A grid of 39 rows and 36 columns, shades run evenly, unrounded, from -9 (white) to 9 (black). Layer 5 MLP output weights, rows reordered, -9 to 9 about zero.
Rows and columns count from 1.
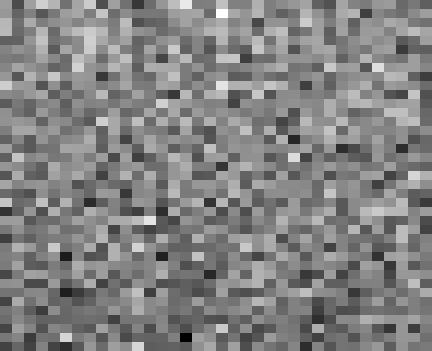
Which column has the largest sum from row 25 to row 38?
16
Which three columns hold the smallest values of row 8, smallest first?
32, 7, 28
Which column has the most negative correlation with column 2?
33
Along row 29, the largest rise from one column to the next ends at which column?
6
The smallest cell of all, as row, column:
2, 19
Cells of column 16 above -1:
26
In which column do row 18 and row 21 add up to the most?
10
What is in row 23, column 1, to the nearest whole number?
-5
